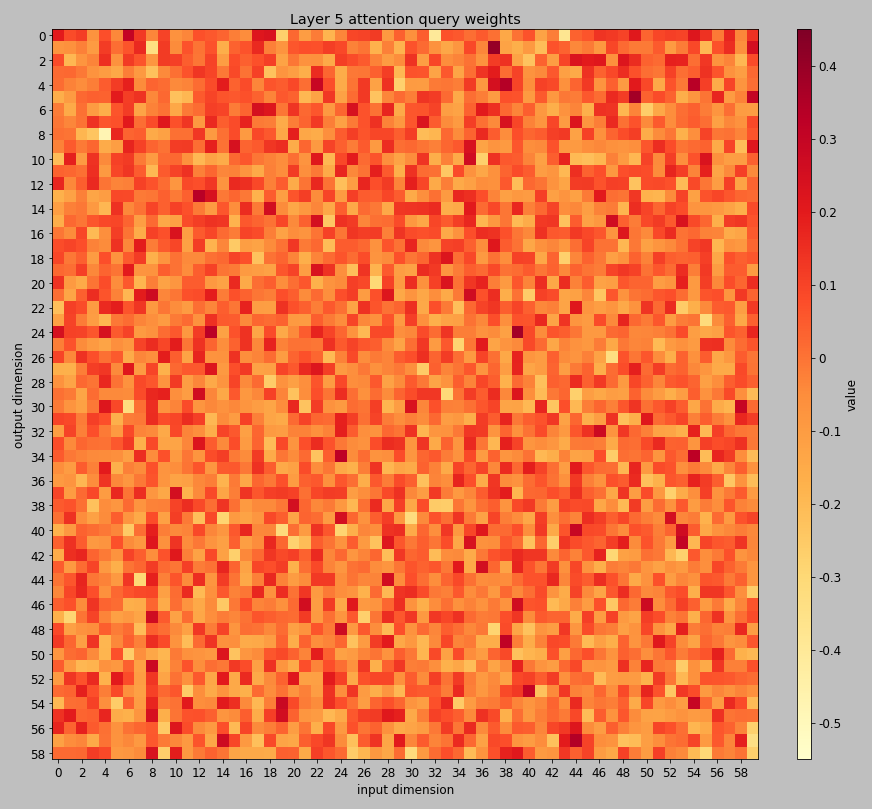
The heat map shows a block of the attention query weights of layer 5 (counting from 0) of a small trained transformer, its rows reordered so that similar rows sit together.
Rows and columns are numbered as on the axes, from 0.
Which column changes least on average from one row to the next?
26
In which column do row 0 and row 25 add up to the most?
18
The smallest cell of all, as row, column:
8, 4
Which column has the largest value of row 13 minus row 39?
12
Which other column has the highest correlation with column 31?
9
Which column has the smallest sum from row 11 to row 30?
56
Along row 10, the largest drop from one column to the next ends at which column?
36
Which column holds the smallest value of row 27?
31
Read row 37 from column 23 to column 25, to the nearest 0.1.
0.1 0.1 -0.1
